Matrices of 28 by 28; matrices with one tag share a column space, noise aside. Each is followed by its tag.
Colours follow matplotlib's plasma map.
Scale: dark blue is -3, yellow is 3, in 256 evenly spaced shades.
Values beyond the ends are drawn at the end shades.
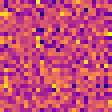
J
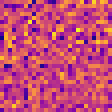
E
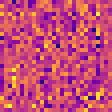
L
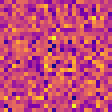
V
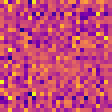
L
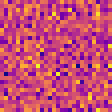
V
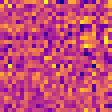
E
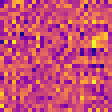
E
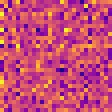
J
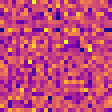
J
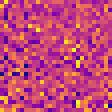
V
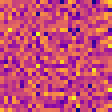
J
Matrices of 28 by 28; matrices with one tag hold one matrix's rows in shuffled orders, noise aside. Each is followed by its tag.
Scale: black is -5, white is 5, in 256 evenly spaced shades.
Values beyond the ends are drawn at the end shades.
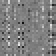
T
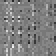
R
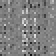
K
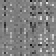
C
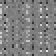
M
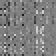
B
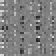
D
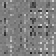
C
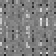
M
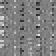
D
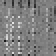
R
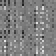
B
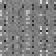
M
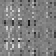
R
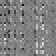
B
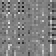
T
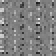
D
